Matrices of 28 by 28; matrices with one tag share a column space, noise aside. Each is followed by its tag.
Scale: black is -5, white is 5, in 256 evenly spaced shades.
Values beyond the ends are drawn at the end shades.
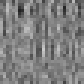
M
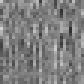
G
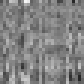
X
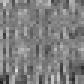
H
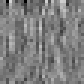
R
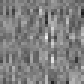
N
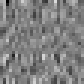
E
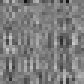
X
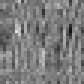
G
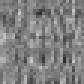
N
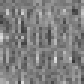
N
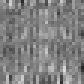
H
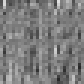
H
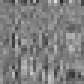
X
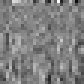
X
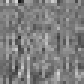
X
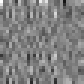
E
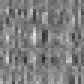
N
